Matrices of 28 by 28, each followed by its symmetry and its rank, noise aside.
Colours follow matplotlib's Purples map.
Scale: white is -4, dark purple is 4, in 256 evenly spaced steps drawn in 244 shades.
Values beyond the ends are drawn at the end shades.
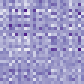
no symmetry, rank three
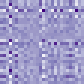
antisymmetric, rank two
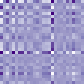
symmetric, rank one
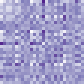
symmetric, rank three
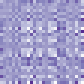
symmetric, rank two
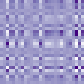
no symmetry, rank one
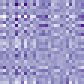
antisymmetric, rank two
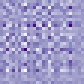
antisymmetric, rank two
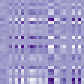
no symmetry, rank one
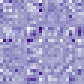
symmetric, rank three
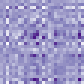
symmetric, rank two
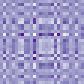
symmetric, rank one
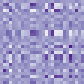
no symmetry, rank two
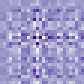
antisymmetric, rank two
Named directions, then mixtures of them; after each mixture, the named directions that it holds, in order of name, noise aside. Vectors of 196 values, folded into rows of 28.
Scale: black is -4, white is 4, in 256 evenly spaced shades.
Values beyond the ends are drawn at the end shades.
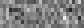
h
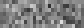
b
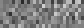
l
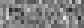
h.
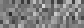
l.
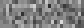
b, h.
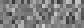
b, l.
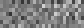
l.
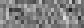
h.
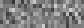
h, l.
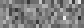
h, l.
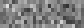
b.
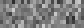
b, l.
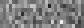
b, h.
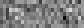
h.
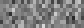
b, l.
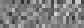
l.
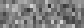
b.
